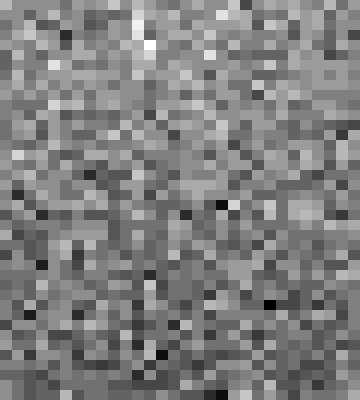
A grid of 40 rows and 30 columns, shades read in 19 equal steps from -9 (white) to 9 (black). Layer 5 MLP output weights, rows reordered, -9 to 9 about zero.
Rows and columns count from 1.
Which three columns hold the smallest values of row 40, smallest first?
21, 6, 30
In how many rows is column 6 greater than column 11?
13
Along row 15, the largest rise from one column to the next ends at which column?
20
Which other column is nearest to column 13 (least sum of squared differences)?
11
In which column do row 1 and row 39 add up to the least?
23
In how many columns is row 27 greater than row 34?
10
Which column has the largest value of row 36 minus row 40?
14
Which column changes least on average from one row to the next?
26
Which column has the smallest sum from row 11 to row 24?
12
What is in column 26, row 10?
-2
